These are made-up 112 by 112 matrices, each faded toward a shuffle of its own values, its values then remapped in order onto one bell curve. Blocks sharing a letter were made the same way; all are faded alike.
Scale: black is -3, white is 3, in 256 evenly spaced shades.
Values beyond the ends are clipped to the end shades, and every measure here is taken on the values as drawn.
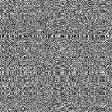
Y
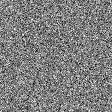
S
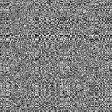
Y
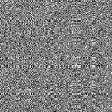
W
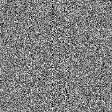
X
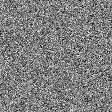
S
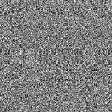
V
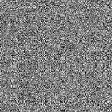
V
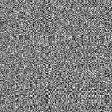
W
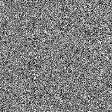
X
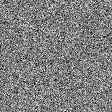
S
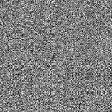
V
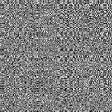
Y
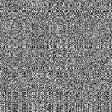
Y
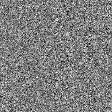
X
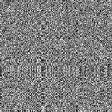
W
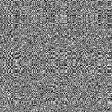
Y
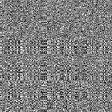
Y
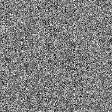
X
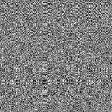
W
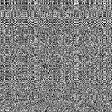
Y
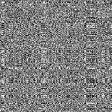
W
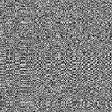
Y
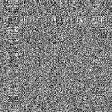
V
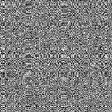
Y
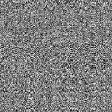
V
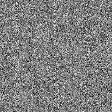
X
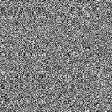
V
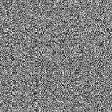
V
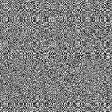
Y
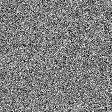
S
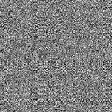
V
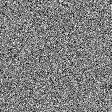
S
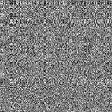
W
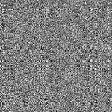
V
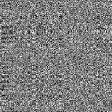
V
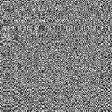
Y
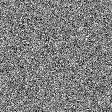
S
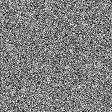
S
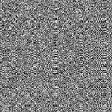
W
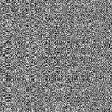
W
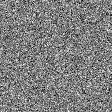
S
